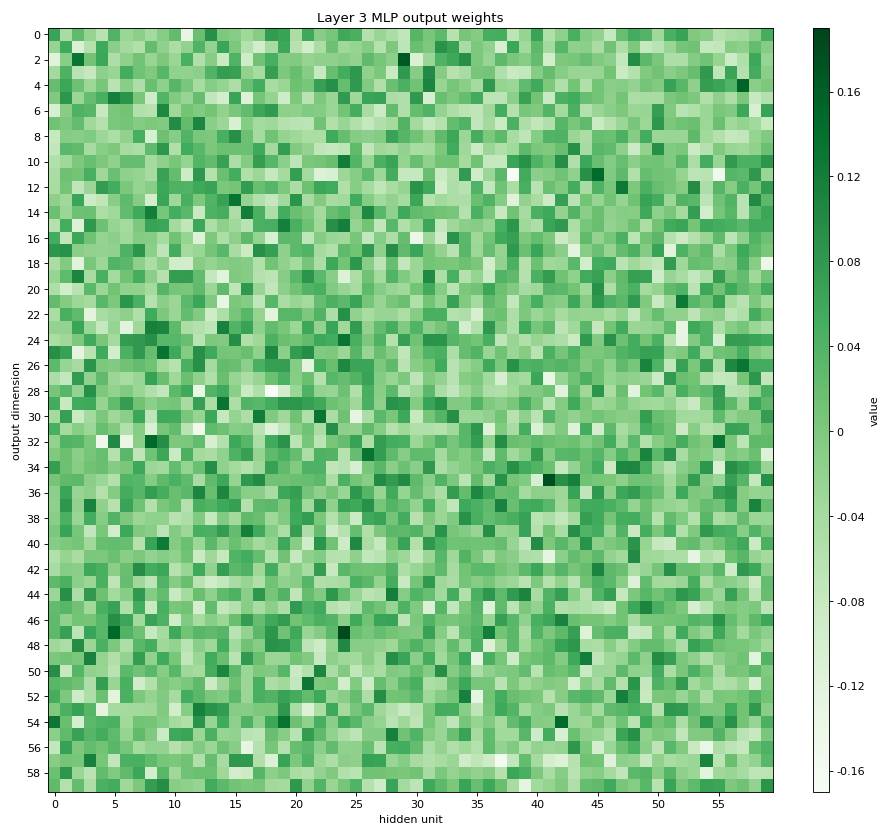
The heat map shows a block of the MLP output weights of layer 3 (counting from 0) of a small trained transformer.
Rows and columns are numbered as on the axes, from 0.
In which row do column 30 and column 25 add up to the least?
30
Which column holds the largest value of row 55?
28
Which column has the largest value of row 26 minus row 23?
52
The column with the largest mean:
9
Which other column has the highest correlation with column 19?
8
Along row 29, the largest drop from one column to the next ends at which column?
15
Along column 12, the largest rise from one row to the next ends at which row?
29
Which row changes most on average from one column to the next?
11
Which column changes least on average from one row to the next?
46
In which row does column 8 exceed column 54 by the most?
14
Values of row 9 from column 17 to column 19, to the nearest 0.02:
0.06 -0.04 0.08
